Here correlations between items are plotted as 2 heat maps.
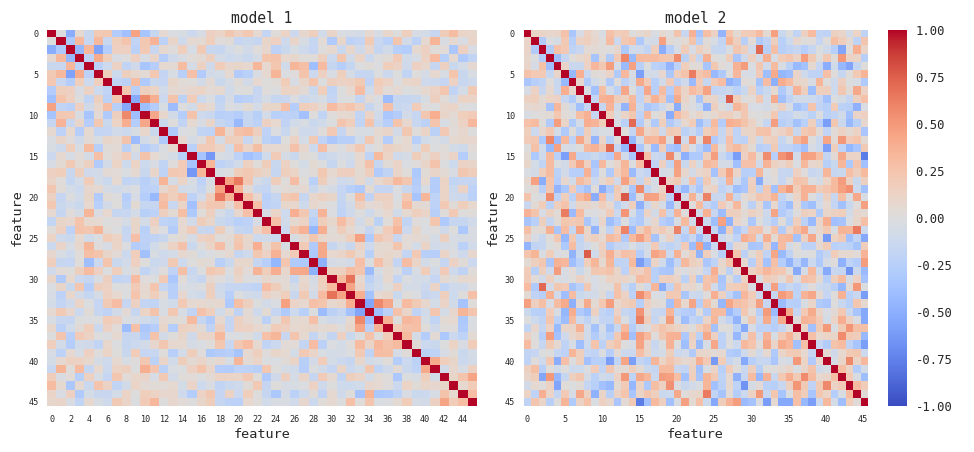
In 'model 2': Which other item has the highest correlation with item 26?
23
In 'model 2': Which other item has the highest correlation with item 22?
5
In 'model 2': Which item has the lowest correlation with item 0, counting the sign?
26
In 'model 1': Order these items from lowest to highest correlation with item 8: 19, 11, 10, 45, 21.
21, 19, 45, 11, 10
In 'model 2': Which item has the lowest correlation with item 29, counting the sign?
43
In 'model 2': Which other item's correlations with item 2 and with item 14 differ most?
31
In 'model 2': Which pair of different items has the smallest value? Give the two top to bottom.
15, 45
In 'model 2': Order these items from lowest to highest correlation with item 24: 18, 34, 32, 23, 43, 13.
34, 23, 32, 18, 43, 13
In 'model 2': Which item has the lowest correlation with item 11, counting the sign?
40
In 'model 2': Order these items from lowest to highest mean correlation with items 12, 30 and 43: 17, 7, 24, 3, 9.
9, 7, 17, 3, 24
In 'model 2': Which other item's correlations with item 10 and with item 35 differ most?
19
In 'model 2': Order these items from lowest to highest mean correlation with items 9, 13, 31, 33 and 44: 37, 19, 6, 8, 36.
6, 19, 36, 37, 8
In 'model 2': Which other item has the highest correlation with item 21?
45
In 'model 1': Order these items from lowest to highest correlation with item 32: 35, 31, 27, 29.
35, 27, 29, 31
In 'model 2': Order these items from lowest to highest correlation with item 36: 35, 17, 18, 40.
35, 17, 18, 40
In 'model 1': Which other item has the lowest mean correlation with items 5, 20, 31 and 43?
2
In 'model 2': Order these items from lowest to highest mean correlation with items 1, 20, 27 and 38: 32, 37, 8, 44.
44, 32, 37, 8
